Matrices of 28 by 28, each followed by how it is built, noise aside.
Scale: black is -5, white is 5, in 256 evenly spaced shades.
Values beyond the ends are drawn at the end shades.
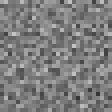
repeating columns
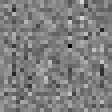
uneven columns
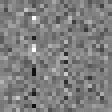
uneven columns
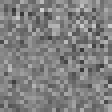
upper triangular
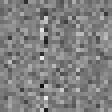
uneven columns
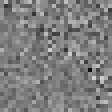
upper triangular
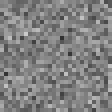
repeating rows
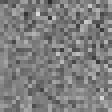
upper triangular
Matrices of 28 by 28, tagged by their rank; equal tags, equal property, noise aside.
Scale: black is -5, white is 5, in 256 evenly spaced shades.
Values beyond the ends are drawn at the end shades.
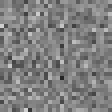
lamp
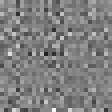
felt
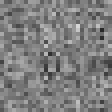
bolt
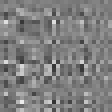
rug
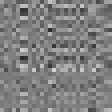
felt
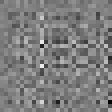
felt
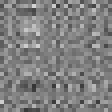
felt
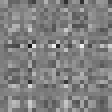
felt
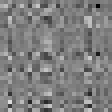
rug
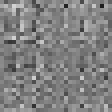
bolt
